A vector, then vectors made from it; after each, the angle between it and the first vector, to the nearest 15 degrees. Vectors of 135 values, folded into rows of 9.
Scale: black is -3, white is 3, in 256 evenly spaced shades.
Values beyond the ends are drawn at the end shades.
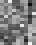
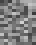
120 degrees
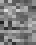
75 degrees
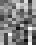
75 degrees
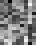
165 degrees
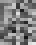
75 degrees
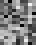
165 degrees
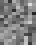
150 degrees
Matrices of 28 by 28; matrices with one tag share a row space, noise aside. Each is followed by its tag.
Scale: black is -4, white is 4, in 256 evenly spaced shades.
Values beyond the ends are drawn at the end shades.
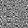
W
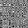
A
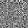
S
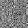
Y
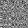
A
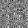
Y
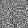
Y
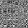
W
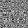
A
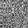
A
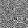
Y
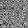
A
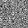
A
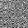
A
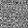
W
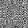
S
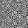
Y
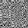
A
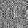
Y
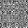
W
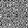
W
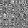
A
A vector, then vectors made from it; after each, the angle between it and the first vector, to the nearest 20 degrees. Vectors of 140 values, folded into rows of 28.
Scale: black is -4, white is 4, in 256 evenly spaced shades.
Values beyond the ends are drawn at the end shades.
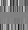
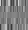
40 degrees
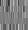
160 degrees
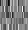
140 degrees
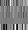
120 degrees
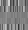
20 degrees
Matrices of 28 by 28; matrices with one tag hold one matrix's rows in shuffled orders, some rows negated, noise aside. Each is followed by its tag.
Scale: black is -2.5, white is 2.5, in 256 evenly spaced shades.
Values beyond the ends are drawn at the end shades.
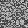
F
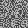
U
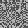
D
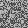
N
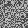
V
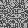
N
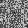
N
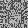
N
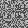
V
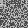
N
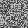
N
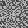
D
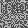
V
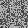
N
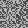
D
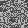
N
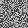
U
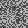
D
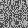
U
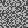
D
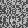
D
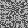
F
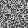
V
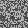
N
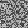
F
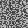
D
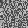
U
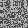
N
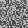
D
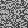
F
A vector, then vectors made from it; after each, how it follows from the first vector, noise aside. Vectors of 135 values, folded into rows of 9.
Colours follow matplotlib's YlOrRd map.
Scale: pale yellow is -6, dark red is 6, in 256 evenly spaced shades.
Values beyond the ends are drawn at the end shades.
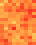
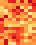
wrapped around, negated, scaled up.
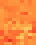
wrapped around, negated, partly zeroed.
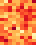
scaled up.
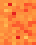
wrapped around, negated, partly zeroed.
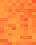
shrunk.
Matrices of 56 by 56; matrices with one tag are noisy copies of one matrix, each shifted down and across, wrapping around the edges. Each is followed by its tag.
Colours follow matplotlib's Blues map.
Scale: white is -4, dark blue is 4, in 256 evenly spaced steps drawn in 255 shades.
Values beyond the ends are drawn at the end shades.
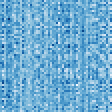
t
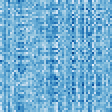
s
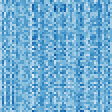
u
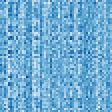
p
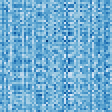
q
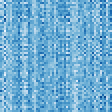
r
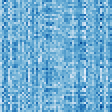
s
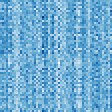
r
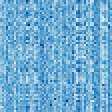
p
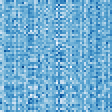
q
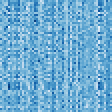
u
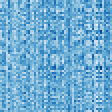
t
